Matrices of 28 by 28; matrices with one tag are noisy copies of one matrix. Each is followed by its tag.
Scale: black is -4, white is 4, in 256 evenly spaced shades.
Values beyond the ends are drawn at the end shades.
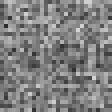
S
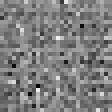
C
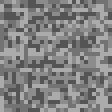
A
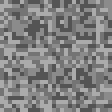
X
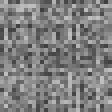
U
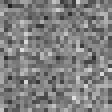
A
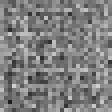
A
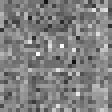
A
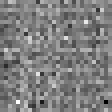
C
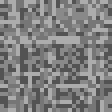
S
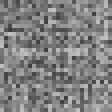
A
